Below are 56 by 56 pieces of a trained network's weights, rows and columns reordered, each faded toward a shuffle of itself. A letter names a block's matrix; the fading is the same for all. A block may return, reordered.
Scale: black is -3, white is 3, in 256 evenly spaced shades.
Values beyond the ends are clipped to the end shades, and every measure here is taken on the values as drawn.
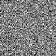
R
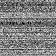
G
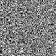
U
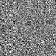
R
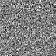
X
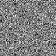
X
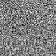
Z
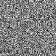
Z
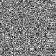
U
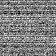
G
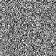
X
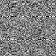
Z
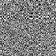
Z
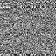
Z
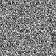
X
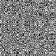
R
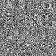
R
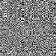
R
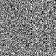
U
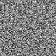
X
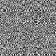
Z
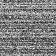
G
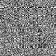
Z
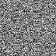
U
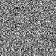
X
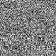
X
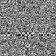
Z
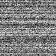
G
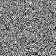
U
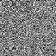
Z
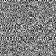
Z
